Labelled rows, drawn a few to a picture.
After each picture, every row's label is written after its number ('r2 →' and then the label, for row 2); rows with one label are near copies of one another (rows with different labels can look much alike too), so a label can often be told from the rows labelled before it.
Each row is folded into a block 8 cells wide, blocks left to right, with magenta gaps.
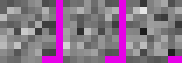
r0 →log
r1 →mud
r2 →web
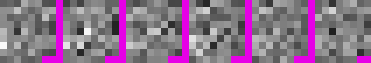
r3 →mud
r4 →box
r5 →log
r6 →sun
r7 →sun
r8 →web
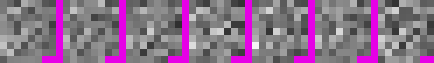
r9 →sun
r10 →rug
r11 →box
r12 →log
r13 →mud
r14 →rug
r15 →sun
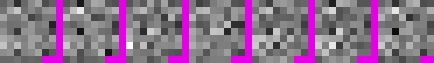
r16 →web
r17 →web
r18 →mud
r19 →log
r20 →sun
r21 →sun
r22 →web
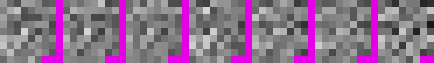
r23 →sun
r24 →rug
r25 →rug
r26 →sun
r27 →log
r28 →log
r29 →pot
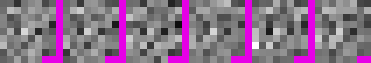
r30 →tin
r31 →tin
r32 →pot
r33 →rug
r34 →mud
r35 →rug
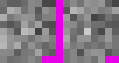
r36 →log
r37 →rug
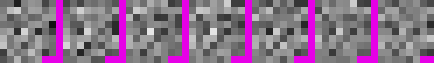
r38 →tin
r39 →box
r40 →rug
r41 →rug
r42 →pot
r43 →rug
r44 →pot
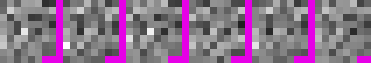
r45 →rug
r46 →mud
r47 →rug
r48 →pot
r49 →mud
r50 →rug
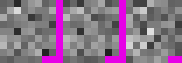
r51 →web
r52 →web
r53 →sun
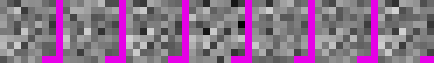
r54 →sun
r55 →rug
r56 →sun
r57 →pot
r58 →web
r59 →sun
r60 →sun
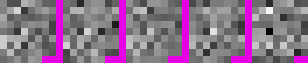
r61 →sun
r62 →tin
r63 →sun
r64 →box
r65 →web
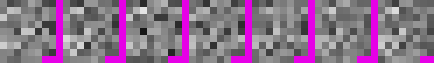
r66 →log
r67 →sun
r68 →web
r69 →pot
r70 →box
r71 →sun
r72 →sun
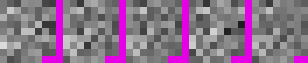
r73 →log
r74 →sun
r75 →sun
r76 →tin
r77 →sun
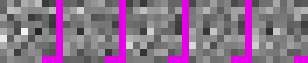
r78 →rug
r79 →web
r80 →box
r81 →mud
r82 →mud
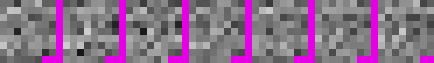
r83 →web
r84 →box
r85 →pot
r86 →log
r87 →web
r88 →rug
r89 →rug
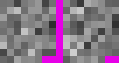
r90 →tin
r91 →sun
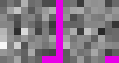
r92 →mud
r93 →tin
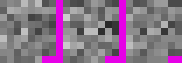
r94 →rug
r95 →log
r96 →log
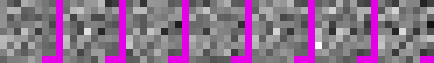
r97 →sun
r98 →rug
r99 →tin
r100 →web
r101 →rug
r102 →mud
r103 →pot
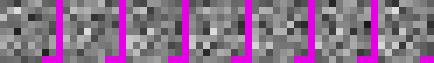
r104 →web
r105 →rug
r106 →sun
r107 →box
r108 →log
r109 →tin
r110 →sun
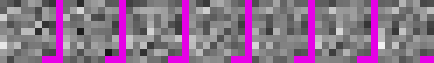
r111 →log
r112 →web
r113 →box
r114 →sun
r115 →mud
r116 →box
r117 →mud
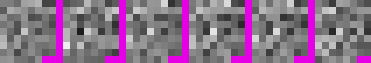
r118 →rug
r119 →mud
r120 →rug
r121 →rug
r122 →rug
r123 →sun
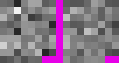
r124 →web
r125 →log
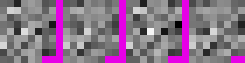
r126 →tin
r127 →box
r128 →tin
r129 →box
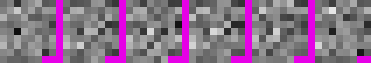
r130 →web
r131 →log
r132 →pot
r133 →log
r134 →rug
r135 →web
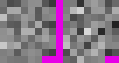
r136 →log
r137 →tin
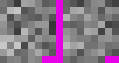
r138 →sun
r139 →log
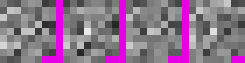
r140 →log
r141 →box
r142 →log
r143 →rug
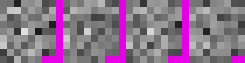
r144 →tin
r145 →rug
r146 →tin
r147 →web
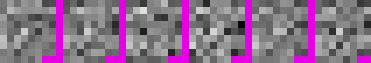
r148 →rug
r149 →box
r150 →web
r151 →tin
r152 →log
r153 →pot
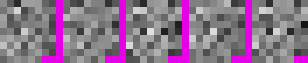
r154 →sun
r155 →pot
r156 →tin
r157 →rug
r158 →tin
